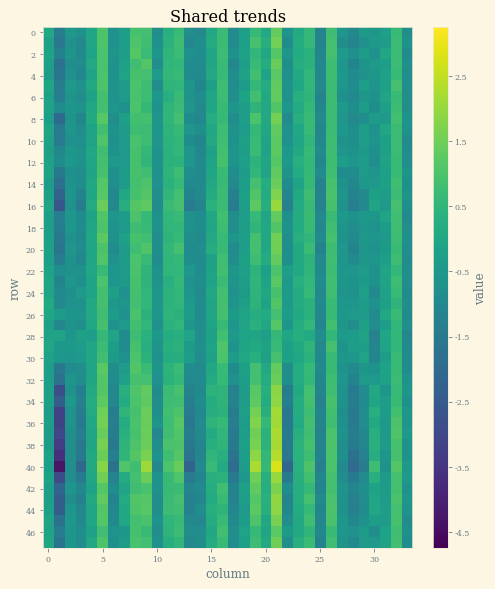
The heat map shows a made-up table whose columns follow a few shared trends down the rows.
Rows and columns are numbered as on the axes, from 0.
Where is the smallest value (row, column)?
40, 1
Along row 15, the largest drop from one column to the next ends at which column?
22
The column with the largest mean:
21
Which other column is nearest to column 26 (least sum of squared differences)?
32
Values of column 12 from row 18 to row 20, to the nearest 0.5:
0.5 0.5 1
